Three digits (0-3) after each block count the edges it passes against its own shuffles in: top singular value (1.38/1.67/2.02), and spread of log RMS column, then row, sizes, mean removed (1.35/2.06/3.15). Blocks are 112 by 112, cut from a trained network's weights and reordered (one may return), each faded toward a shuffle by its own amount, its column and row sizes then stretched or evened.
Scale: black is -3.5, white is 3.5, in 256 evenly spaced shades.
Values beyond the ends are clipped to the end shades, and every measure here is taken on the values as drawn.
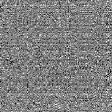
2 2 0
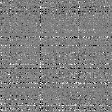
2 2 3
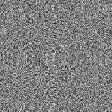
3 1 0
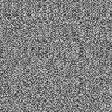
3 0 1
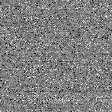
0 0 1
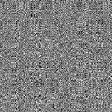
3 2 1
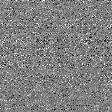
0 0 2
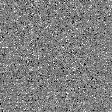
0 1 0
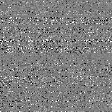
0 1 3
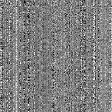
3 3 0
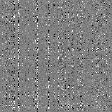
1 3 2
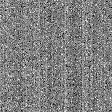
2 0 0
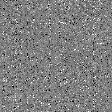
0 2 1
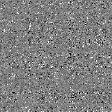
0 2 2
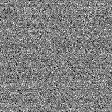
2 0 0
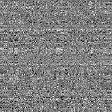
2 1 2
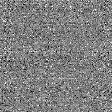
1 1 1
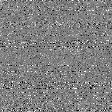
0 0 3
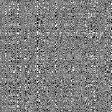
2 3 1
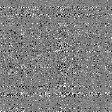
1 2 3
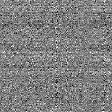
2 2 0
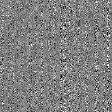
0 3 1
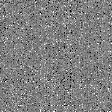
0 2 1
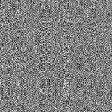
3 2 0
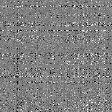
1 2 3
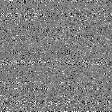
0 0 3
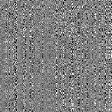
3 3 1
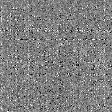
1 1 2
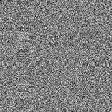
3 0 0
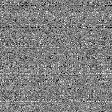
2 0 2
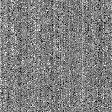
2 1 0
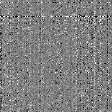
2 2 2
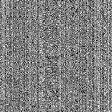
3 1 1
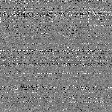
2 1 3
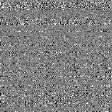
0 2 3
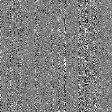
1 3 0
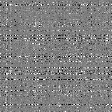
2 2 3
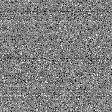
1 0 1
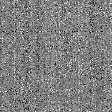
1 1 1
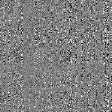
0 3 2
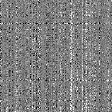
3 3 2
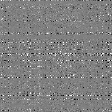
1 2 3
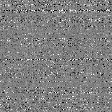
1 0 3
